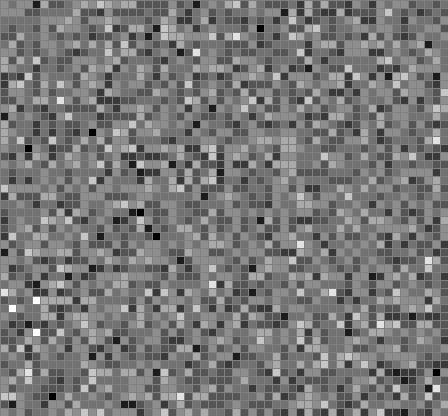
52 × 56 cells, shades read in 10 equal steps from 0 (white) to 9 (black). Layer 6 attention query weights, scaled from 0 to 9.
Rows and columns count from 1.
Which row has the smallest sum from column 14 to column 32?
19
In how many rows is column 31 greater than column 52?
23
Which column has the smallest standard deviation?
53
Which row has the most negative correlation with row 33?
29
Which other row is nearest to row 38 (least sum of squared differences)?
42
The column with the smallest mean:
27
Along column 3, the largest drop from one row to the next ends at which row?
11
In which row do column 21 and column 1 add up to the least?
37
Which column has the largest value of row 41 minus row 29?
4
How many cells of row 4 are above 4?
35
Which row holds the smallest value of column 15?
17
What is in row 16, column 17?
2
